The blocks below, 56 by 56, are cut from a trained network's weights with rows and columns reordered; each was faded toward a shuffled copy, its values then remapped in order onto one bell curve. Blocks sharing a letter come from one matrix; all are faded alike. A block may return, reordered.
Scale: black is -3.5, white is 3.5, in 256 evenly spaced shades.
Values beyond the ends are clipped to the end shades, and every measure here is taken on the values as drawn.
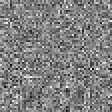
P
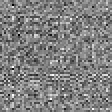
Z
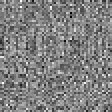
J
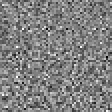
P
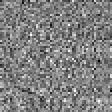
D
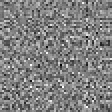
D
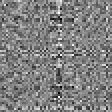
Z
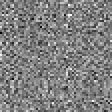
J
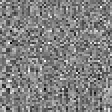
P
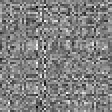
Z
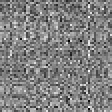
D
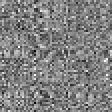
Z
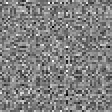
D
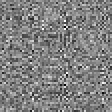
Z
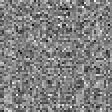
J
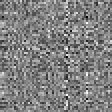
Z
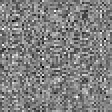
P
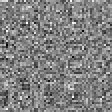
D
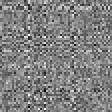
Z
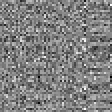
D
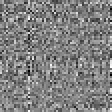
Z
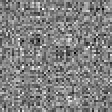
J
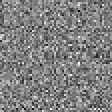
P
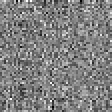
P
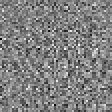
P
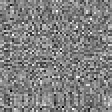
J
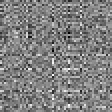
Z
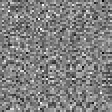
J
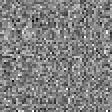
J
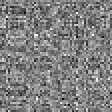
D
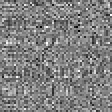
D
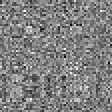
P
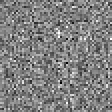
P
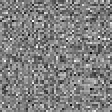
J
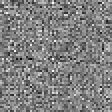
J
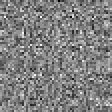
J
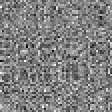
J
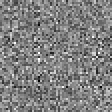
J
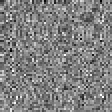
P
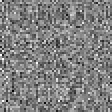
J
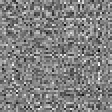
Z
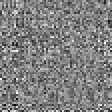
Z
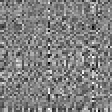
Z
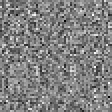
P
